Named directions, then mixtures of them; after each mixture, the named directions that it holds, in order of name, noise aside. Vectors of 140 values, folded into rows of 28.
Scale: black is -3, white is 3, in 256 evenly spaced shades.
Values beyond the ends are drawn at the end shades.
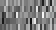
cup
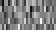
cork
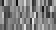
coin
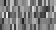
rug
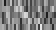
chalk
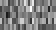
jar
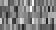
jar.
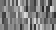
chalk, coin, cup.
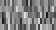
chalk.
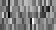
coin, jar, rug.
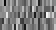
coin, rug.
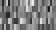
cork, jar.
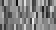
coin.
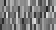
cup, rug.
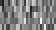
cork.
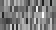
cup, rug.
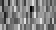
cork.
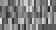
jar.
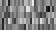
cork, jar, rug.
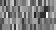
rug.
